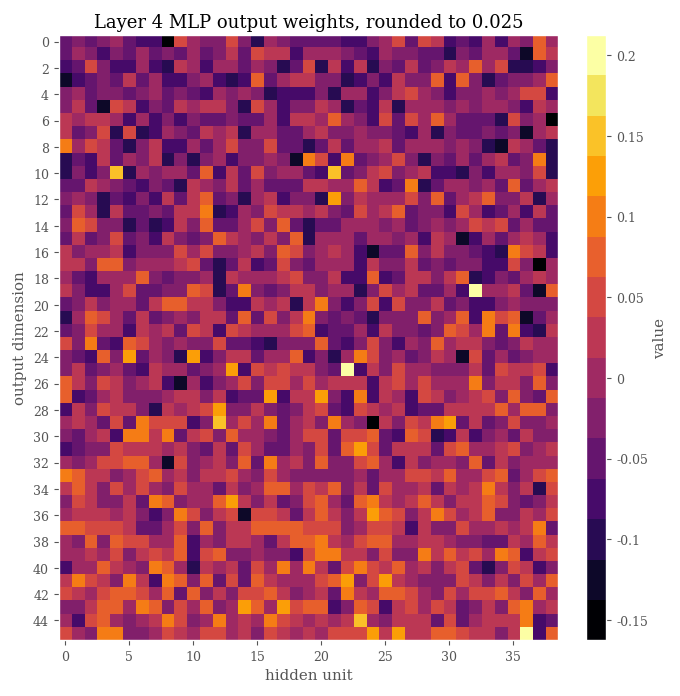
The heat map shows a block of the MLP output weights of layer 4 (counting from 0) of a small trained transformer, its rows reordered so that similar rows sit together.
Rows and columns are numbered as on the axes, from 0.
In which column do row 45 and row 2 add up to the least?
37
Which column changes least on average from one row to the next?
27
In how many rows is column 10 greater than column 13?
16
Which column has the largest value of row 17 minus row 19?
3
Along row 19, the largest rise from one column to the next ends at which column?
32
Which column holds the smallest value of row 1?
36
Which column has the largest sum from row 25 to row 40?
20
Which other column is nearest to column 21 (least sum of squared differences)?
25
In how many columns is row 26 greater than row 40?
13
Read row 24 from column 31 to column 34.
-0.125 0.05 -0.05 0
